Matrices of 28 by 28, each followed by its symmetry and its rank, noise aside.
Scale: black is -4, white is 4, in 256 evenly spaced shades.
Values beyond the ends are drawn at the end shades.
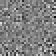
antisymmetric, rank six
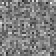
no symmetry, rank seven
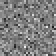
no symmetry, rank eight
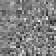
antisymmetric, rank six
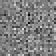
antisymmetric, rank six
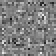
antisymmetric, rank eight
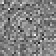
symmetric, rank six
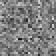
no symmetry, rank six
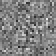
antisymmetric, rank six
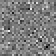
symmetric, rank seven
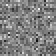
no symmetry, rank seven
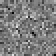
symmetric, rank seven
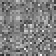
symmetric, rank eight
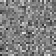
no symmetry, rank seven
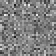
antisymmetric, rank six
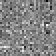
no symmetry, rank seven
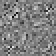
symmetric, rank eight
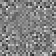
symmetric, rank six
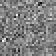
antisymmetric, rank eight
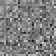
symmetric, rank six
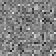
symmetric, rank seven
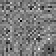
symmetric, rank six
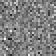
no symmetry, rank eight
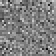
no symmetry, rank six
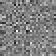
no symmetry, rank six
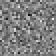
antisymmetric, rank eight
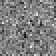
no symmetry, rank eight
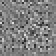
symmetric, rank seven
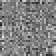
antisymmetric, rank eight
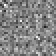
symmetric, rank six
